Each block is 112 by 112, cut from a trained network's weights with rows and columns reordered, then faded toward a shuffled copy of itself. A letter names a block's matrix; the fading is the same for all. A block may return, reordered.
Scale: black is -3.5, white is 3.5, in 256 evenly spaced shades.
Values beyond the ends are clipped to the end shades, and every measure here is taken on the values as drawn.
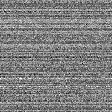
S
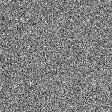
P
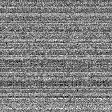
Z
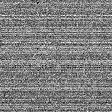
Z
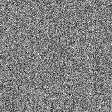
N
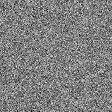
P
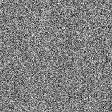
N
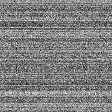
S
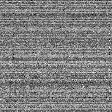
S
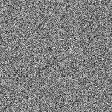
N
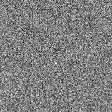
P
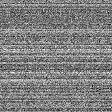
Z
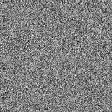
N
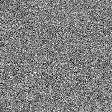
P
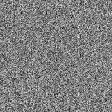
N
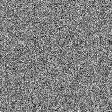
N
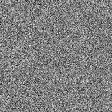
N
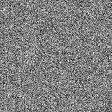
N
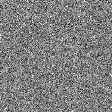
P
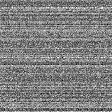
Z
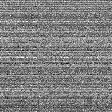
Z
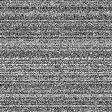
Z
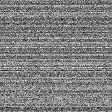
S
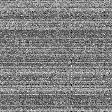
S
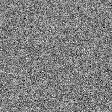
P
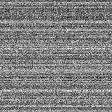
S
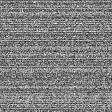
S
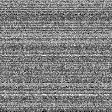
S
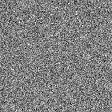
P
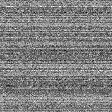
Z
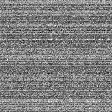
S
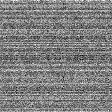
Z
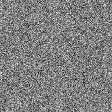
N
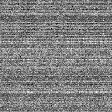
Z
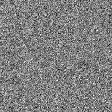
N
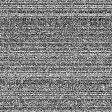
Z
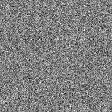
N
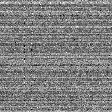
S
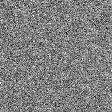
P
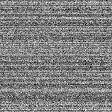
S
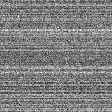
Z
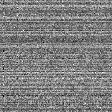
S
